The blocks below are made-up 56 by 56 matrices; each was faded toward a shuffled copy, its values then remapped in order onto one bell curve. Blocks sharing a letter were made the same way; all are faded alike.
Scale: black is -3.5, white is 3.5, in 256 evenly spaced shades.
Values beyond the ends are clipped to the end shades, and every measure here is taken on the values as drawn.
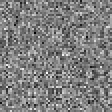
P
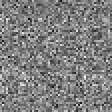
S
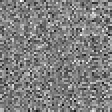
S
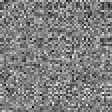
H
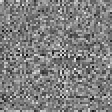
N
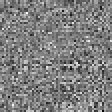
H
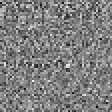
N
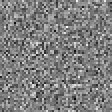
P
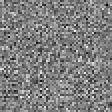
P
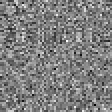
P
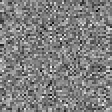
S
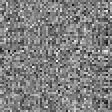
P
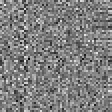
P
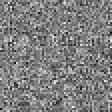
P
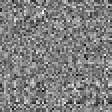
S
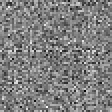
N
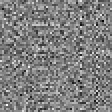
P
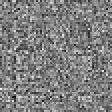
P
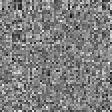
P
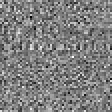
S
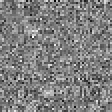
N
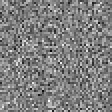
H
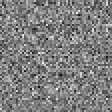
S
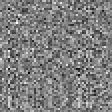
P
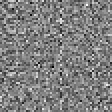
P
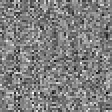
S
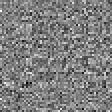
H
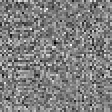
H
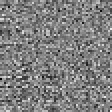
N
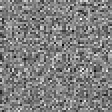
H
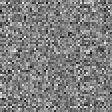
H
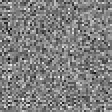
P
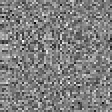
P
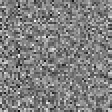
P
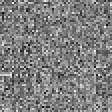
N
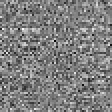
S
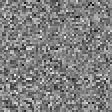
N
